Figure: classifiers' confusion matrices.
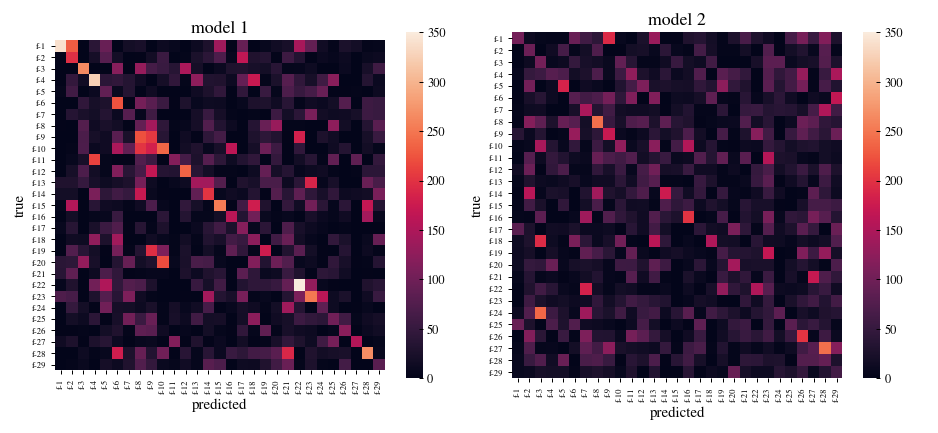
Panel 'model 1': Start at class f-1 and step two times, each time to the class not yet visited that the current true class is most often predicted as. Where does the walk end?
f-17
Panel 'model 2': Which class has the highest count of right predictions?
f-8
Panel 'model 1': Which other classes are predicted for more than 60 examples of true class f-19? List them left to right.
f-2, f-6, f-9, f-10, f-16, f-22
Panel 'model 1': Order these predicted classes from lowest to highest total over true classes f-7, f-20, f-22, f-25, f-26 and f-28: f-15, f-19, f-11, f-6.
f-11, f-15, f-19, f-6
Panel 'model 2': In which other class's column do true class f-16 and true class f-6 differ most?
f-29
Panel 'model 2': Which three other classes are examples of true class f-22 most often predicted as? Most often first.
f-7, f-19, f-23
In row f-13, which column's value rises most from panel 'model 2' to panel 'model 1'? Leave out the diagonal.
f-14
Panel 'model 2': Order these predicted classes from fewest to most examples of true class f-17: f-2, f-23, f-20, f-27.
f-2, f-27, f-23, f-20
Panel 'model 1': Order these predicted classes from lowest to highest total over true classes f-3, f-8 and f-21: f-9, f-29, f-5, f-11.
f-11, f-5, f-29, f-9
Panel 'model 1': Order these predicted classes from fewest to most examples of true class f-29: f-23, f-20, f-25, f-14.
f-25, f-23, f-20, f-14
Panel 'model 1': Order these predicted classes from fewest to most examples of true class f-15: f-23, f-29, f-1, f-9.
f-1, f-29, f-9, f-23
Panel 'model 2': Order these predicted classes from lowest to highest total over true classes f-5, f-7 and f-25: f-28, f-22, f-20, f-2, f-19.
f-22, f-20, f-2, f-19, f-28
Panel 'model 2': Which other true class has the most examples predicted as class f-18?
f-6
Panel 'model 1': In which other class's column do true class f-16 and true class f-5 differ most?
f-28
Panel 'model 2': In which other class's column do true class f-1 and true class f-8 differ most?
f-9
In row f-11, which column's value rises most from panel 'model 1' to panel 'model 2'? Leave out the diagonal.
f-23
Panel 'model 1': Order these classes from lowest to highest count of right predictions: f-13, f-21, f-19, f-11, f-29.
f-21, f-29, f-11, f-13, f-19
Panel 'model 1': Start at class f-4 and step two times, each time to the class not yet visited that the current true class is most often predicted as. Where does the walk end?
f-6
